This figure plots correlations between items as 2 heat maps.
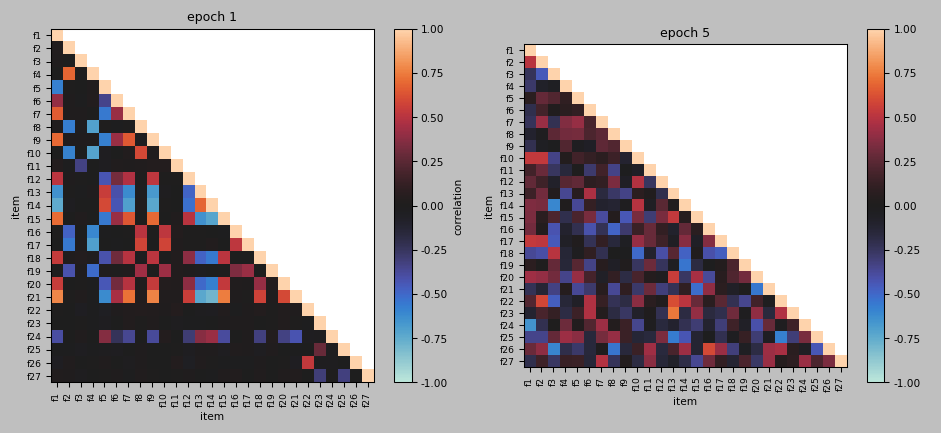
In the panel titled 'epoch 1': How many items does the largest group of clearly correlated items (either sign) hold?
13
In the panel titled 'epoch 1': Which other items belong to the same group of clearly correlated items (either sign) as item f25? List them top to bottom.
f23, f27
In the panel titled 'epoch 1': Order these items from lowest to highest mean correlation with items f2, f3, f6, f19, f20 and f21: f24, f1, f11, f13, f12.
f13, f24, f11, f12, f1
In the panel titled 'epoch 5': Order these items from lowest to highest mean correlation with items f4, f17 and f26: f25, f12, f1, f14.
f25, f12, f1, f14
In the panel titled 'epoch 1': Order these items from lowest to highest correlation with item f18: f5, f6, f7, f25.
f5, f25, f6, f7
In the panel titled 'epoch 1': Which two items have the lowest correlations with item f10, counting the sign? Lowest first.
f4, f2
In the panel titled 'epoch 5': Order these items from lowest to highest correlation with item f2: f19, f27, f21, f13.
f21, f19, f27, f13
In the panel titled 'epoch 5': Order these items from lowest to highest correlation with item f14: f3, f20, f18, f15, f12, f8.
f3, f18, f20, f8, f15, f12
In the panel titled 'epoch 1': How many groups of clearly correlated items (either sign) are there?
5
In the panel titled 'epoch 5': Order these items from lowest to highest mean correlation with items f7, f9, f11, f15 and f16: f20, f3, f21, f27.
f3, f20, f21, f27
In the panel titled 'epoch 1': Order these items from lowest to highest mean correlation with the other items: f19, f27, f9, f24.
f24, f27, f19, f9
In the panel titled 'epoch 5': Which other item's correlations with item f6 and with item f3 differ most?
f22
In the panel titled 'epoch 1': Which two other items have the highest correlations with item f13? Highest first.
f14, f5
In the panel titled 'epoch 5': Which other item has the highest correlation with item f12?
f10
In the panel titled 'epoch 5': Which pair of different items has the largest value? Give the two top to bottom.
f13, f23
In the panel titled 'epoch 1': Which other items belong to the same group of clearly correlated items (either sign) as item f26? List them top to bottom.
f22
